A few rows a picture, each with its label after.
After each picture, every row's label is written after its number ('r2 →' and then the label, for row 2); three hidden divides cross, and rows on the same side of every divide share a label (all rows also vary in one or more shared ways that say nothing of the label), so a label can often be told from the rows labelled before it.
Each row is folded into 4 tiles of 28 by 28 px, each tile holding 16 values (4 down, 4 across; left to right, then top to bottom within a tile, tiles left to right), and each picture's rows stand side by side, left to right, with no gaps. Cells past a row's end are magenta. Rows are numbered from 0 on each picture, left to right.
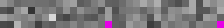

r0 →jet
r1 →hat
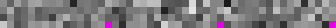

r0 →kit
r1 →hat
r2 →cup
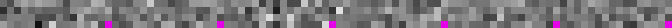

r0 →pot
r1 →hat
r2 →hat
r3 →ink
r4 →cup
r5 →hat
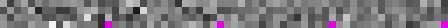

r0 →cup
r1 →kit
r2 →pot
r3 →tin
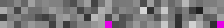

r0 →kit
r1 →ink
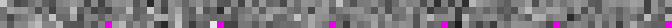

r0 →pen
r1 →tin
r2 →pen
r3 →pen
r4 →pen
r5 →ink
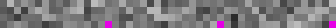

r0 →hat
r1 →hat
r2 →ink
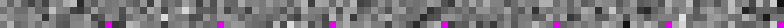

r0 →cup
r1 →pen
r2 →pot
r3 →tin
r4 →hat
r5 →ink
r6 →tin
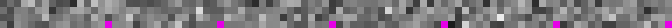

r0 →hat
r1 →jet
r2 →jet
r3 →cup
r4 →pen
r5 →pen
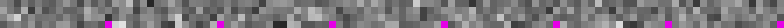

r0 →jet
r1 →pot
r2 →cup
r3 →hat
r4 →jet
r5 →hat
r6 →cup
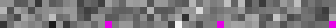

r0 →pen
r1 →pot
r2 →cup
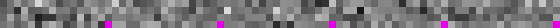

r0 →pot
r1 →cup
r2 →ink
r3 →kit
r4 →kit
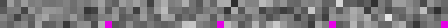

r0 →hat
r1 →ink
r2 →pot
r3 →jet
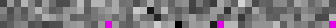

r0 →hat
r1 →ink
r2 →pot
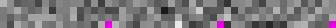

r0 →pen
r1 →tin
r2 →cup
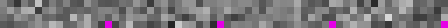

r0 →pen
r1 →cup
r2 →ink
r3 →jet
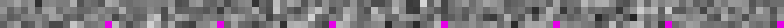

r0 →ink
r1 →hat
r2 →cup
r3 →tin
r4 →kit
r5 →pot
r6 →cup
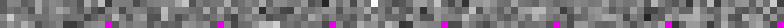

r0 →tin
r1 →cup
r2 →ink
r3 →hat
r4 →jet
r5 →hat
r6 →jet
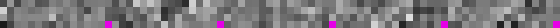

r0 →pen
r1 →hat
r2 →cup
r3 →pen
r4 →pen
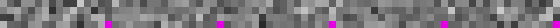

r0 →hat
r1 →jet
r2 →tin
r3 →ink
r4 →ink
